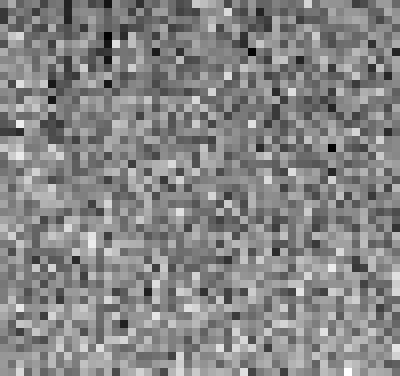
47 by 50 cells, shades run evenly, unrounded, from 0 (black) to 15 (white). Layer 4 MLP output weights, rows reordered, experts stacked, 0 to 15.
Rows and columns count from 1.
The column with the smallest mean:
9
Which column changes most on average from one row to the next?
3
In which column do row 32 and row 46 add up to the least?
35
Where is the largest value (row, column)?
47, 44
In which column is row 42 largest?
41
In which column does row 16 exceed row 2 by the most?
25
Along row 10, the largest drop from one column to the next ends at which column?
30
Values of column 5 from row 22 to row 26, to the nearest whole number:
12 8 9 11 7
